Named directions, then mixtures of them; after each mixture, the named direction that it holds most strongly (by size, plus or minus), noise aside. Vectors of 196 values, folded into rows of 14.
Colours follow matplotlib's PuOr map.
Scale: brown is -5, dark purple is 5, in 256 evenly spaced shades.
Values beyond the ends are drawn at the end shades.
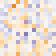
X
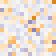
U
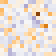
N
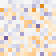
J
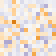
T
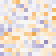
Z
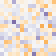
T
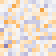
T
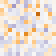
X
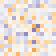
X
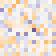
X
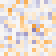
X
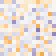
T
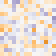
Z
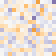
U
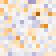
N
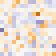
N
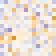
Z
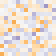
Z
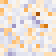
N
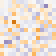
T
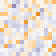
X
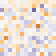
J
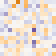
X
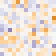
Z
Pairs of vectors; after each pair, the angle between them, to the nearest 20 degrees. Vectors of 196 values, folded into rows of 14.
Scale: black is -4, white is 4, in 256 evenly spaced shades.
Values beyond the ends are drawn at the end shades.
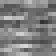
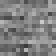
140 degrees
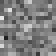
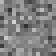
140 degrees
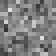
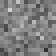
40 degrees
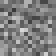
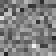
80 degrees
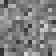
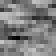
80 degrees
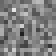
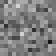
100 degrees
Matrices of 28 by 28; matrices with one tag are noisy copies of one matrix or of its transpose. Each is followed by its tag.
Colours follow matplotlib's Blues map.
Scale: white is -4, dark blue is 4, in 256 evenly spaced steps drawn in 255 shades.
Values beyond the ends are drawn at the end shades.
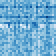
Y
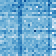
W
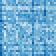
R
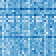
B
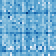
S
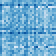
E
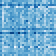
E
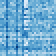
Y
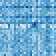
Y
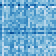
E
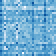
R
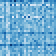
R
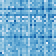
B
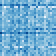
E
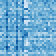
Y
